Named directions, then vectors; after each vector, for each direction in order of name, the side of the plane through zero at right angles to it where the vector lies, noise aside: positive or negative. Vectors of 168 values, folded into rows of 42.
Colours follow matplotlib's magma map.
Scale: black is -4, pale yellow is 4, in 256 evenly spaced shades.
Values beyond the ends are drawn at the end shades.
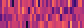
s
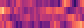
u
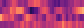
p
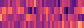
positive, positive, positive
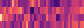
positive, negative, positive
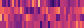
positive, negative, positive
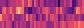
positive, positive, positive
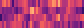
negative, positive, negative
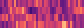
positive, positive, negative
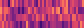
negative, negative, positive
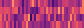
positive, negative, positive
